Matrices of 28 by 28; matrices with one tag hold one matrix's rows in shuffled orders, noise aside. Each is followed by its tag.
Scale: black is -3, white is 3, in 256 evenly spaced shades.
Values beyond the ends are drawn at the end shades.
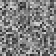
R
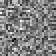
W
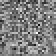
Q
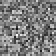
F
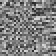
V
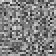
F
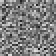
R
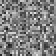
R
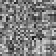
V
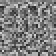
Q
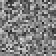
W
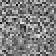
R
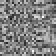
V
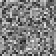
R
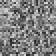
F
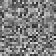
Q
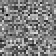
Q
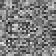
W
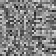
V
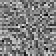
F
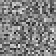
F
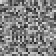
Q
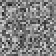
R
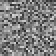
F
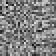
V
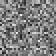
R
